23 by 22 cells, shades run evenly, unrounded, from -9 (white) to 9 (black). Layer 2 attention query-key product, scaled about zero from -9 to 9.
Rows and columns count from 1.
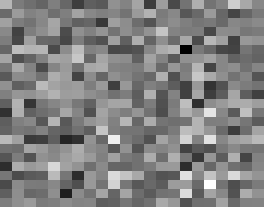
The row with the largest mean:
6
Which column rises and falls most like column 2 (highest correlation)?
15
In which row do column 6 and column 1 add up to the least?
7
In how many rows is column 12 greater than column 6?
14
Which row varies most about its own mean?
16
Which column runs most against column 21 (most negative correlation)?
13
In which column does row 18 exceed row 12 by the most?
21
